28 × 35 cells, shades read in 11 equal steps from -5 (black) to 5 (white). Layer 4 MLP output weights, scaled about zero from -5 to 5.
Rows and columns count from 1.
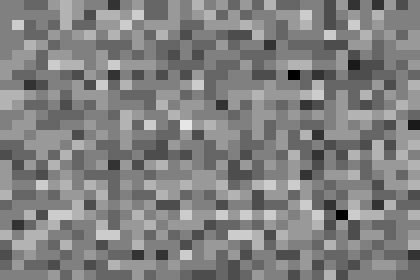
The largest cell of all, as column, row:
16, 13
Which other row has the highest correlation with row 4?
28
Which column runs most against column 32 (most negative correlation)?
29
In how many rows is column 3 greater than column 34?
12
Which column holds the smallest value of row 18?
26
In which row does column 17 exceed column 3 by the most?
9
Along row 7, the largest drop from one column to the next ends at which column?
30
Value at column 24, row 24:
2
